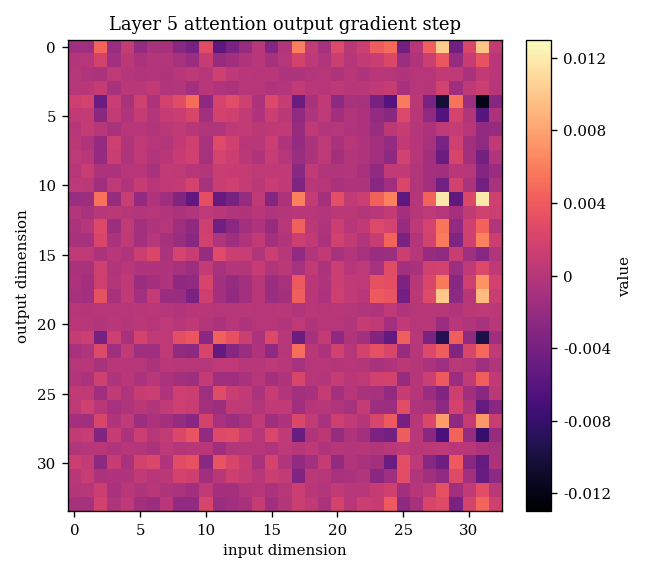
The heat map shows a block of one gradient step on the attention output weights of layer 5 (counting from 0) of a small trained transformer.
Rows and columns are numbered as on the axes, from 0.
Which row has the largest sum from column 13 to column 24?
11
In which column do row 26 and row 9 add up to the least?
31
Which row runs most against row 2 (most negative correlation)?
29
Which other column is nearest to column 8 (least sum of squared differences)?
15
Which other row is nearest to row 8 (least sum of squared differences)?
7
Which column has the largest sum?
28
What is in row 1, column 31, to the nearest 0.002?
0.004
